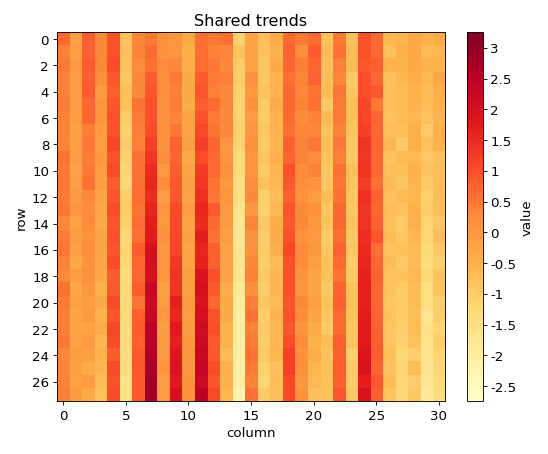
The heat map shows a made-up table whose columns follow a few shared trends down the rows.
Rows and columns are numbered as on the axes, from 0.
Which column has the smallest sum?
14
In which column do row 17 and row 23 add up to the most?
7
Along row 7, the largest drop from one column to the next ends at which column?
5
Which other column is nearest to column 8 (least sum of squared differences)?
19
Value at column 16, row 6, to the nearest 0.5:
-1
